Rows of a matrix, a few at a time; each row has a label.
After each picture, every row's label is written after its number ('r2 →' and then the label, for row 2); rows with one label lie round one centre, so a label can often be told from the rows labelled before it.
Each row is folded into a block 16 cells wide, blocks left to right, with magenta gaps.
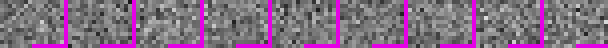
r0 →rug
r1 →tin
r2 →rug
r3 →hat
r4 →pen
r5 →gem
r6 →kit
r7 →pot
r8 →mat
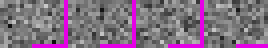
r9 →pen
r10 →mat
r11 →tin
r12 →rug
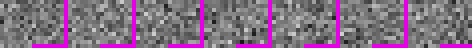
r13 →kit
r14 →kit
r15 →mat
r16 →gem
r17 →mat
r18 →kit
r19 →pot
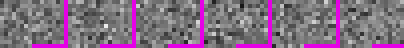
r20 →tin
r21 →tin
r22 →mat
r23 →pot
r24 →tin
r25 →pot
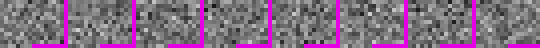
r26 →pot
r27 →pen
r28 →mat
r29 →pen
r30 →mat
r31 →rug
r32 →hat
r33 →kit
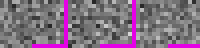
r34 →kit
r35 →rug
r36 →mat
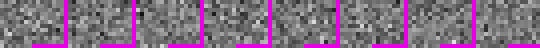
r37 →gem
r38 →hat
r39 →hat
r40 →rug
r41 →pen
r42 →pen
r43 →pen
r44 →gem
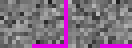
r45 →pen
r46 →pen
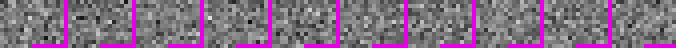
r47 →hat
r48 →pen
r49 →kit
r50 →pen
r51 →hat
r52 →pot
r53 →rug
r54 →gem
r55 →mat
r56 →pot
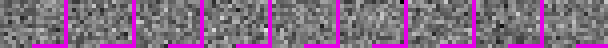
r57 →gem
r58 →rug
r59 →gem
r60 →rug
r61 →gem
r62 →pot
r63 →rug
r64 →kit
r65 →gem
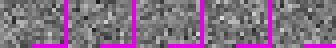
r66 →pen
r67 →pot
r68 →rug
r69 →gem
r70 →rug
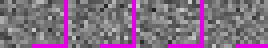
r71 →tin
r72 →pen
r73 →gem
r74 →hat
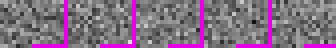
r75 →rug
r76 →tin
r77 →hat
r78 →pen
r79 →hat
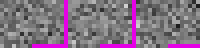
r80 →gem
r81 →mat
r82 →hat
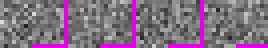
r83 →hat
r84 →gem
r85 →tin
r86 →mat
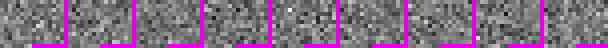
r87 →tin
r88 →pen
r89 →rug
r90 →mat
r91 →tin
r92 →tin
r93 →tin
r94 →mat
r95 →gem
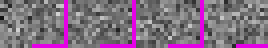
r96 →pen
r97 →pot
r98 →hat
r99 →mat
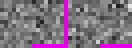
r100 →pen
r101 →kit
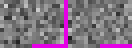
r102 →rug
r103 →kit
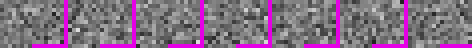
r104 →hat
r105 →rug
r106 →tin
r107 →tin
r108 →gem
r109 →tin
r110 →pot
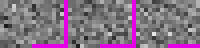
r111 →rug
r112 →kit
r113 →mat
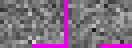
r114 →rug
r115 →pot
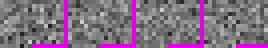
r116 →kit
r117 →mat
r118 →pot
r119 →pot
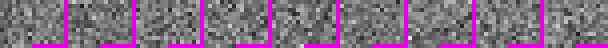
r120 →rug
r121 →mat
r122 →tin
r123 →rug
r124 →hat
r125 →hat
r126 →mat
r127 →gem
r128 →hat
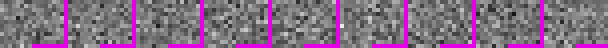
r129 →pot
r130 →hat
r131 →hat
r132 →gem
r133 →gem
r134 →pot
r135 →tin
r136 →gem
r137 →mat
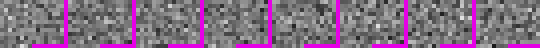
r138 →mat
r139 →pot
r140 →kit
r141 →tin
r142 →kit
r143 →pot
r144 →tin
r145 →rug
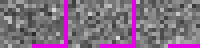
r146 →tin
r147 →hat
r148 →rug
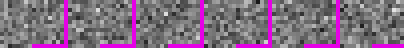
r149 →pen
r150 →rug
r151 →rug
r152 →tin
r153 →pot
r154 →tin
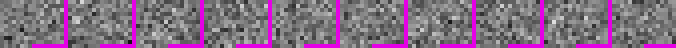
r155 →tin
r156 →pot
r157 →pot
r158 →rug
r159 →hat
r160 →gem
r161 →kit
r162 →gem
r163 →kit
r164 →pot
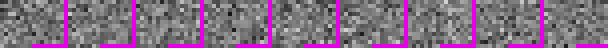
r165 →hat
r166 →pen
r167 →pen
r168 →rug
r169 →pen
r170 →kit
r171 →tin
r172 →gem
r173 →pen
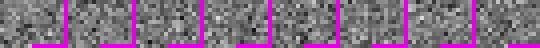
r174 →kit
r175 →rug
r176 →tin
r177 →mat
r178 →tin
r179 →pen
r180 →pot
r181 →tin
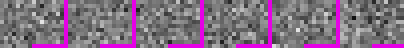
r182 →mat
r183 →rug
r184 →tin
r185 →hat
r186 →gem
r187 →pen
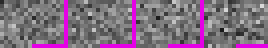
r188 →hat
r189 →kit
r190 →pot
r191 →kit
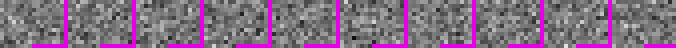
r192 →mat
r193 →pot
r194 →pen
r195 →gem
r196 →hat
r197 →gem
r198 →kit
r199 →mat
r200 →mat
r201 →rug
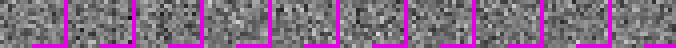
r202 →mat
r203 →mat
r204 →tin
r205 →rug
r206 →rug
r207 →hat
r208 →pen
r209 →rug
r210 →rug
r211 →pen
